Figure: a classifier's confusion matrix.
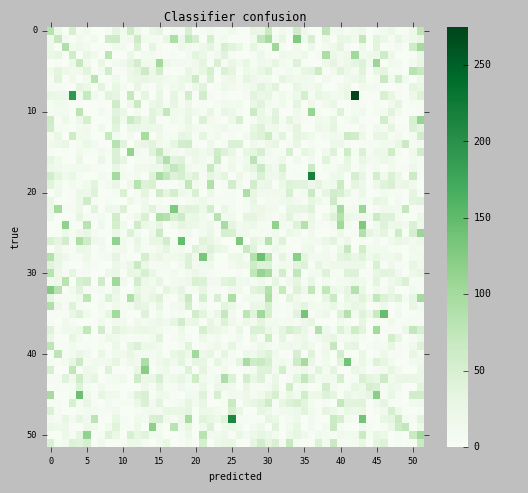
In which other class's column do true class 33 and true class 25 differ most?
30
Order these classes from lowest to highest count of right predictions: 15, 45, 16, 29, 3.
29, 3, 15, 16, 45
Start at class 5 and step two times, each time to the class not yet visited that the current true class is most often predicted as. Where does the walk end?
51
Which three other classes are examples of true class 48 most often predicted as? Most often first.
25, 43, 19
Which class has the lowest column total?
44
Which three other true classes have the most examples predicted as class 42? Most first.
8, 3, 32
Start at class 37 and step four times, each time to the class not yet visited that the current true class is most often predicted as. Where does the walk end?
11
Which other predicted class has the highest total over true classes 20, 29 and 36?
27
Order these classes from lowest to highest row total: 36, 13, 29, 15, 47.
36, 47, 29, 13, 15
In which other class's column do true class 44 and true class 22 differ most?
17
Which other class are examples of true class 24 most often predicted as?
43
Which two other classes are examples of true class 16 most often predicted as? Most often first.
28, 23
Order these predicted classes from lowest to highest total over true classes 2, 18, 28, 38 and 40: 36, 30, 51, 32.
32, 51, 30, 36
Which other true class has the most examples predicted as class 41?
35
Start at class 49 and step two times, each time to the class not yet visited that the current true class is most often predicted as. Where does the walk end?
9
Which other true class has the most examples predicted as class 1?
22
